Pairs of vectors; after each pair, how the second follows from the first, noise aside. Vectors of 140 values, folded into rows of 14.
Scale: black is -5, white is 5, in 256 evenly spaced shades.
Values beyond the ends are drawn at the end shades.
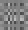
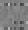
partly zeroed.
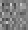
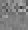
reversed, negated, partly zeroed.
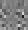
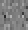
reversed, negated, partly zeroed.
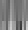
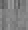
wrapped around, negated, shrunk.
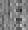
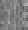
wrapped around, negated, shrunk.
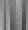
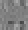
wrapped around, partly zeroed.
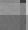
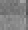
negated, shrunk.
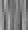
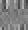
reversed, negated, partly zeroed.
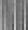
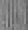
wrapped around, negated, shrunk.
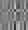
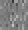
wrapped around, partly zeroed.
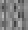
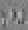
wrapped around, partly zeroed.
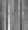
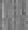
wrapped around, shrunk.
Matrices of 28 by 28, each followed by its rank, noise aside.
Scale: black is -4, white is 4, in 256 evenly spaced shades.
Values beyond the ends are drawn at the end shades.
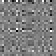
two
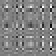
one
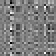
two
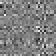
three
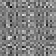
three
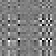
one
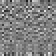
three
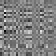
two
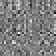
four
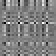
one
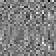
four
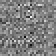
six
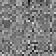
six
